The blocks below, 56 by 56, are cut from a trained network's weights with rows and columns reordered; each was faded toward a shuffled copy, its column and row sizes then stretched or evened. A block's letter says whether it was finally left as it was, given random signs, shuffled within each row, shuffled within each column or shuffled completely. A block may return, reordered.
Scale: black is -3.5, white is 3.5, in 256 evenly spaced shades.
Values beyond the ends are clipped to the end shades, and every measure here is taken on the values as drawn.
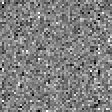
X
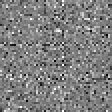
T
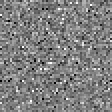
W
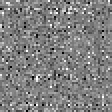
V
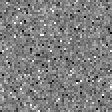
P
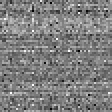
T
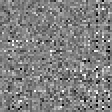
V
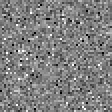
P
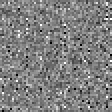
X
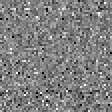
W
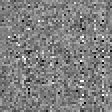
V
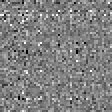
V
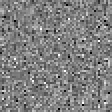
X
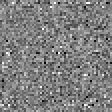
W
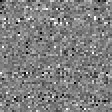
W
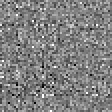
V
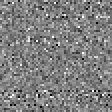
W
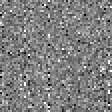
X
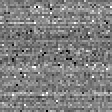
W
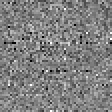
V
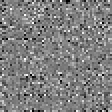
T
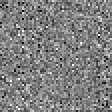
X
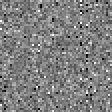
X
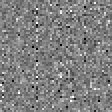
X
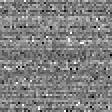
W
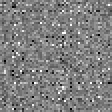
V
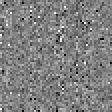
X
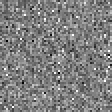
X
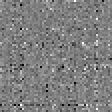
V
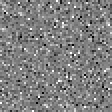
P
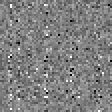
V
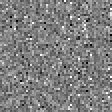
X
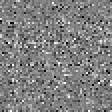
W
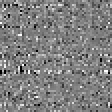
T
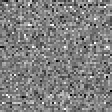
W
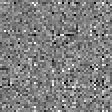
T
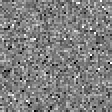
P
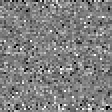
W
